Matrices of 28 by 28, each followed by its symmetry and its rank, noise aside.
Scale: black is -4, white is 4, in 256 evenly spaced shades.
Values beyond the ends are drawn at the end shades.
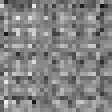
no symmetry, rank three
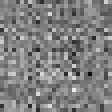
antisymmetric, rank six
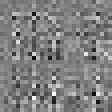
no symmetry, rank four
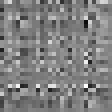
no symmetry, rank three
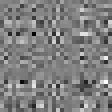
no symmetry, rank three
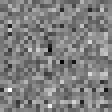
no symmetry, rank six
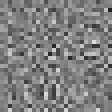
antisymmetric, rank four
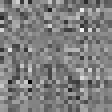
antisymmetric, rank four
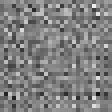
antisymmetric, rank six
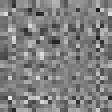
antisymmetric, rank four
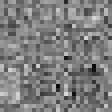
no symmetry, rank six
